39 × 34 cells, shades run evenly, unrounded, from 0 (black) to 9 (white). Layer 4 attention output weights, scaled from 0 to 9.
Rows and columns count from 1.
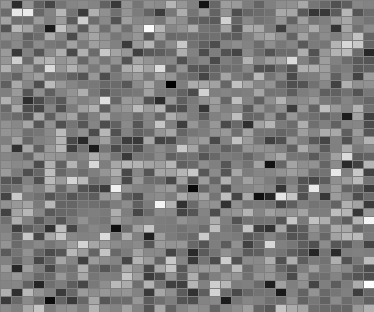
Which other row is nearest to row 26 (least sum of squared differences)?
16
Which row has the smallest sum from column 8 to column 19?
18
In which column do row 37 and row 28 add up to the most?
20
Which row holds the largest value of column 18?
22
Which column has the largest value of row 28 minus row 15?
34
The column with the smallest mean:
4
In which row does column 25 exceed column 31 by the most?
31
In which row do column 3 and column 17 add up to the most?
2
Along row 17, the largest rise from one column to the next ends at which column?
10
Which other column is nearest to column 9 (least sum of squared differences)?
13
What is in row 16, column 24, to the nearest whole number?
6
